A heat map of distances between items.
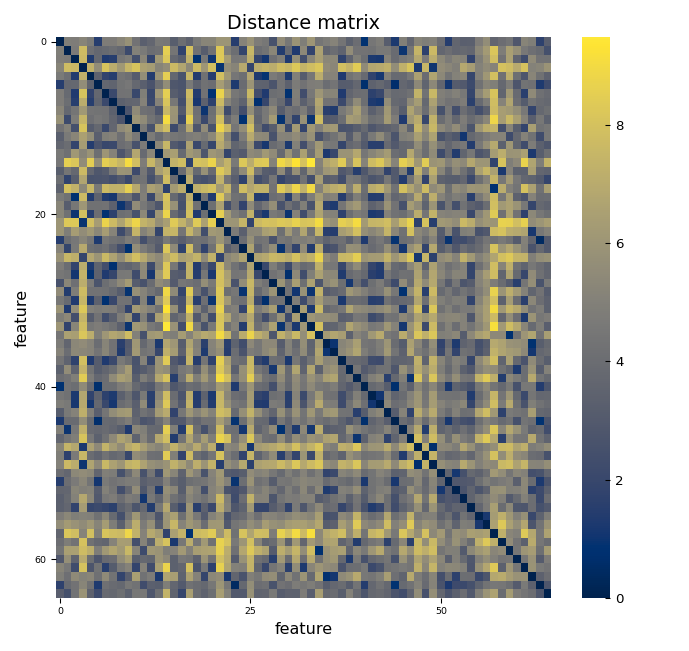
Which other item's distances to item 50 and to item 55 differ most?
56
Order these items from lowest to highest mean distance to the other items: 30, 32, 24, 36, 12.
12, 30, 24, 36, 32
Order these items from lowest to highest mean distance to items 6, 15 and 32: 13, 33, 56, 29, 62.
29, 33, 62, 13, 56
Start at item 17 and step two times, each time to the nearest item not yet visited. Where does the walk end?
14
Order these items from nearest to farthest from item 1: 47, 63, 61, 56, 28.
63, 61, 28, 56, 47
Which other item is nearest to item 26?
7
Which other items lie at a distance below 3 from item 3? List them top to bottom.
21, 25, 47, 49
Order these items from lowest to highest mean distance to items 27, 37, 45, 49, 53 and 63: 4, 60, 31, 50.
4, 50, 60, 31
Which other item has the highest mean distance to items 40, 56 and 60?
21
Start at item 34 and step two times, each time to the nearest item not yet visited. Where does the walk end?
11
